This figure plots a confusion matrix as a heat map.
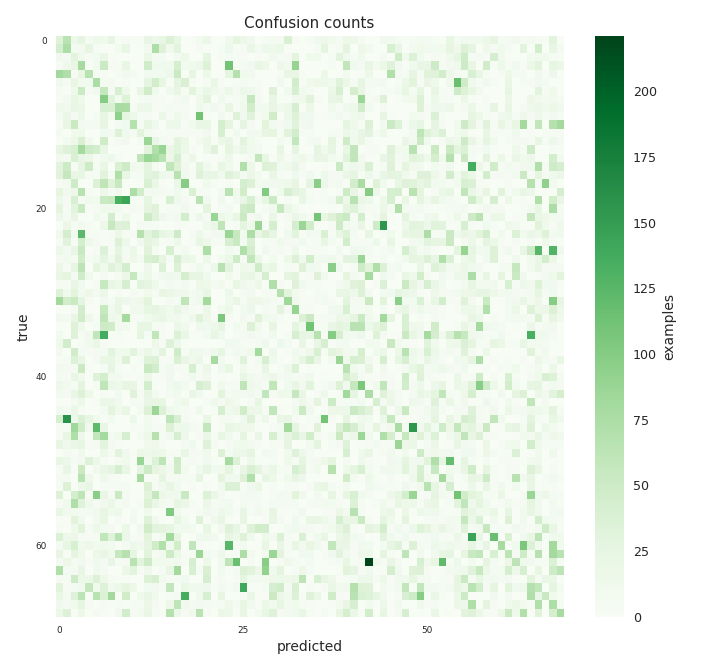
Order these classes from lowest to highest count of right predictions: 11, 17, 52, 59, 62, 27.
11, 27, 62, 52, 17, 59
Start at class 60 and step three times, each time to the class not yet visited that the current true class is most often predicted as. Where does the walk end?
32
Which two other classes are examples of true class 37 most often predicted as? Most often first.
27, 47
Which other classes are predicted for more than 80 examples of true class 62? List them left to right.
24, 28, 42, 52
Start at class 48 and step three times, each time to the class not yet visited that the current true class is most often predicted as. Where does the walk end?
54
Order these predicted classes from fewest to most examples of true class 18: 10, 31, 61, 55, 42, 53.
61, 53, 31, 55, 10, 42
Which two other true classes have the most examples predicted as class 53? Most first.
50, 14
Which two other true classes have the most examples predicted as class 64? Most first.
35, 54
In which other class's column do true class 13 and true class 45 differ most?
1
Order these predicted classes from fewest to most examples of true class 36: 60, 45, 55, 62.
62, 60, 55, 45
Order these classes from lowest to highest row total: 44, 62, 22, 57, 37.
57, 37, 44, 22, 62
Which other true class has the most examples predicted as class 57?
41
